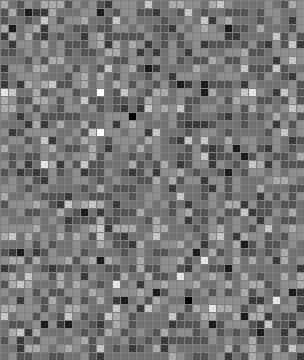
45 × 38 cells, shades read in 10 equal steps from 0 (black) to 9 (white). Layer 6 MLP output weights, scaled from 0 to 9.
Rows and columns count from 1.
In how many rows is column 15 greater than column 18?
17
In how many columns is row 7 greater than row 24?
16
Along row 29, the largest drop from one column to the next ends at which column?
14
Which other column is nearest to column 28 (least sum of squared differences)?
10
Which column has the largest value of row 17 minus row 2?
13
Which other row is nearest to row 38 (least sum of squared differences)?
28
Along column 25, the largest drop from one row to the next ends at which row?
32
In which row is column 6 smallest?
41
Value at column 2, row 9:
5
